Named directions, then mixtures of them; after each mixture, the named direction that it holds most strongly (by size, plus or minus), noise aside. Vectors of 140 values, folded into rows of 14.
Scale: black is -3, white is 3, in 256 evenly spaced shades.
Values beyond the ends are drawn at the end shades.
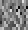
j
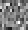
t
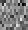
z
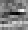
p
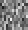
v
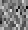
j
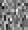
v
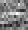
p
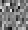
t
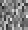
v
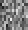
v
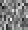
v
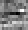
p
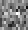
j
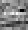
p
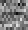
z
